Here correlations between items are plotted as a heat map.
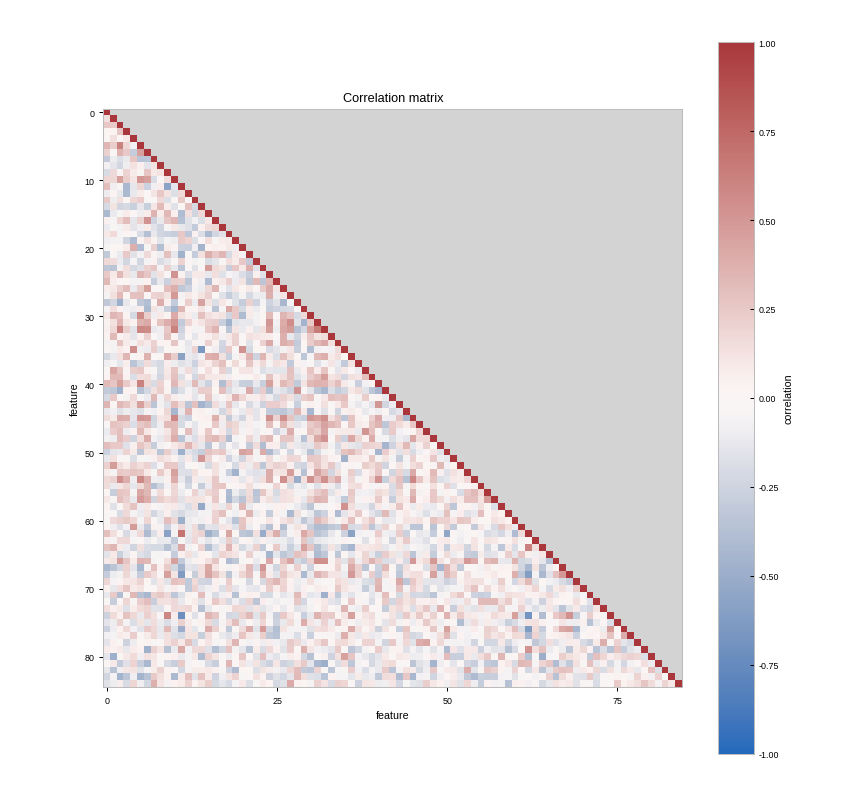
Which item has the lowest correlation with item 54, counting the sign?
28
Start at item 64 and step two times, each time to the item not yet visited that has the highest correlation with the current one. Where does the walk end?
11
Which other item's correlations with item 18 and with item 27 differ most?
31
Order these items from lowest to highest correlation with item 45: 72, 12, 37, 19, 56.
12, 19, 37, 72, 56
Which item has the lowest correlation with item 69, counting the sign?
76
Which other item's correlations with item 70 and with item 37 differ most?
40
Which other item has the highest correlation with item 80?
35
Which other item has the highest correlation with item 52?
1
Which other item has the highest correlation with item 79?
62
